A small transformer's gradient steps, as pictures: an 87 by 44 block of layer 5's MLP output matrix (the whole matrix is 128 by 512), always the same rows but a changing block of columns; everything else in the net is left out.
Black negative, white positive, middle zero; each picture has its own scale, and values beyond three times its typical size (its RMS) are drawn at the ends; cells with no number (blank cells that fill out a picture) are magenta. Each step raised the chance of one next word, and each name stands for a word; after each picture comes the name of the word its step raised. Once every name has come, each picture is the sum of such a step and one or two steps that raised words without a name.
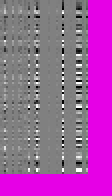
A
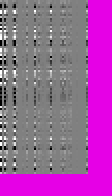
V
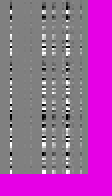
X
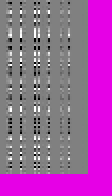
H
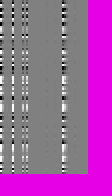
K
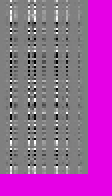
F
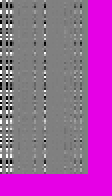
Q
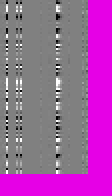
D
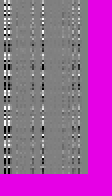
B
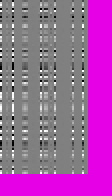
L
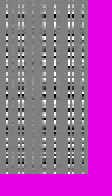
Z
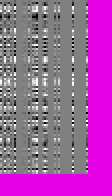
D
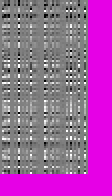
L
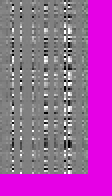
L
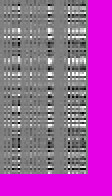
Z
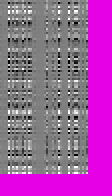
F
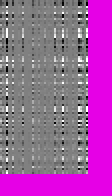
H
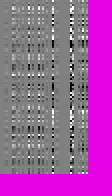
B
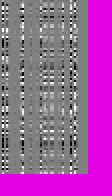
L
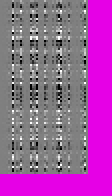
V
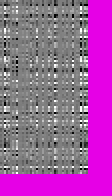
F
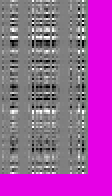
K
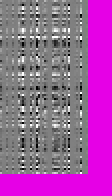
Z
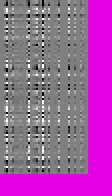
B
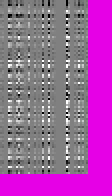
Z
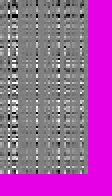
X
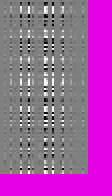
D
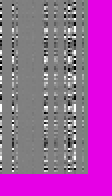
K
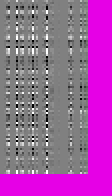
X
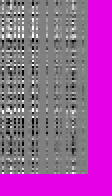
H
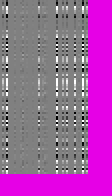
D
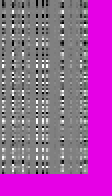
Q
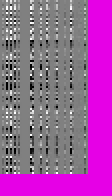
B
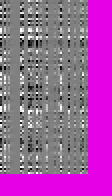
K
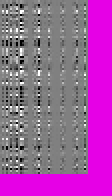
V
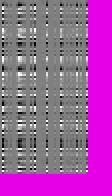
Q
